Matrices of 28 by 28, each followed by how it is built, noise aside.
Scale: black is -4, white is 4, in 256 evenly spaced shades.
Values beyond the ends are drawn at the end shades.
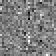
uneven columns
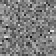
blocks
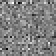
uneven rows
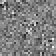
block diagonal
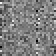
uneven columns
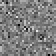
banded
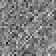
Hankel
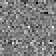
uneven rows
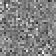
block diagonal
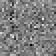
uneven columns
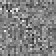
banded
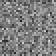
repeating rows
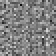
repeating rows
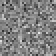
blocks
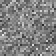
Hankel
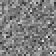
Hankel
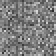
repeating rows
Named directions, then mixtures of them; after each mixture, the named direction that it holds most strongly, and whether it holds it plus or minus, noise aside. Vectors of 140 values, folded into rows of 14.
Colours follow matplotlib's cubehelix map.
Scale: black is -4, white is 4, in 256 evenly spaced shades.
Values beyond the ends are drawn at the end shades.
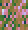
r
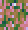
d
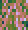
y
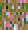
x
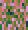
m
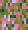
r, minus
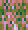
x, plus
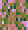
y, minus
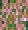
y, plus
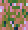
d, plus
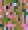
d, plus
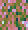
y, minus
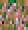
y, plus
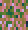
m, plus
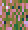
x, minus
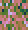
r, minus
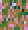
d, plus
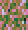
r, plus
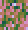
d, plus
